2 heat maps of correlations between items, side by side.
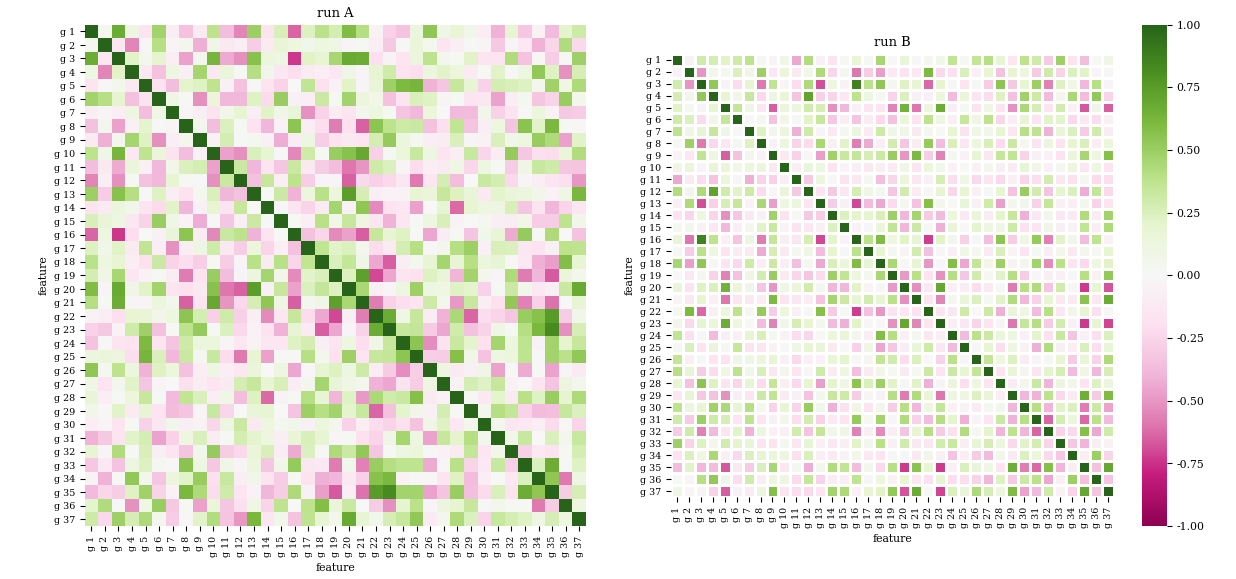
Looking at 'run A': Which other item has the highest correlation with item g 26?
g 1
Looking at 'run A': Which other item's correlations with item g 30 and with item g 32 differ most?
g 10
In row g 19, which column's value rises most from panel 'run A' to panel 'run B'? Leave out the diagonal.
g 35
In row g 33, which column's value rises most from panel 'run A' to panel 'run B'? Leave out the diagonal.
g 1
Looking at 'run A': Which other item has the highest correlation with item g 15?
g 6
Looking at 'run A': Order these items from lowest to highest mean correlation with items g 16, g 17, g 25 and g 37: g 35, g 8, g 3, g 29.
g 3, g 29, g 8, g 35
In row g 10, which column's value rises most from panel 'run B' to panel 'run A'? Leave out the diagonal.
g 21
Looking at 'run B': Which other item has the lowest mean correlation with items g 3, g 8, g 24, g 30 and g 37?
g 11
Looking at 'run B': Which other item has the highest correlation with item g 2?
g 22
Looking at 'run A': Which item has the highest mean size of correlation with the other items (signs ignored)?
g 35
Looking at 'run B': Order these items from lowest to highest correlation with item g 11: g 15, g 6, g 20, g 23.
g 15, g 6, g 20, g 23
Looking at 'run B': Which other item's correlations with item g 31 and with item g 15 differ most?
g 35
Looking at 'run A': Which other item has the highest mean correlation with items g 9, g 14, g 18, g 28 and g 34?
g 4
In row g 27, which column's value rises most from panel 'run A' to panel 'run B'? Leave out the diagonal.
g 22
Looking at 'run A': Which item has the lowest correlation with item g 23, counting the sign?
g 18
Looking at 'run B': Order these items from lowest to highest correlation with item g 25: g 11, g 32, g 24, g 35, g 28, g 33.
g 24, g 28, g 33, g 11, g 35, g 32
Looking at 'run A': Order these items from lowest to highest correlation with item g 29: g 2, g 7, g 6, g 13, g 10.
g 7, g 6, g 2, g 13, g 10
